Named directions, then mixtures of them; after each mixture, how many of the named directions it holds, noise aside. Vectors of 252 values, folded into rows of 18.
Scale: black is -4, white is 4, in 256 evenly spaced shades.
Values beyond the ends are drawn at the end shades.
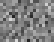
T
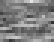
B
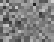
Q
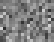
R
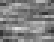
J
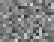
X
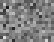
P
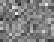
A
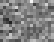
three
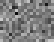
one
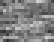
two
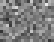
two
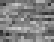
one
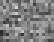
four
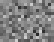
one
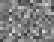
three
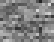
two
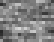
one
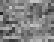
four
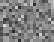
two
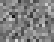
one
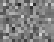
four
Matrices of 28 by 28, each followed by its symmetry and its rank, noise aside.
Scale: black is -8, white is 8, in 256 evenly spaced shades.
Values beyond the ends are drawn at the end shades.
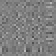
no symmetry, rank four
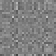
no symmetry, rank three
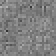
symmetric, rank four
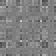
symmetric, rank two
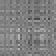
antisymmetric, rank two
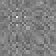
symmetric, rank three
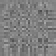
no symmetry, rank three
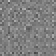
no symmetry, rank four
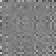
no symmetry, rank two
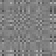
antisymmetric, rank two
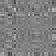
antisymmetric, rank two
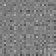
symmetric, rank four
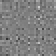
antisymmetric, rank four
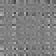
antisymmetric, rank two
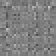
no symmetry, rank four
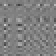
no symmetry, rank two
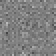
no symmetry, rank four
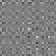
symmetric, rank two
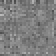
no symmetry, rank four
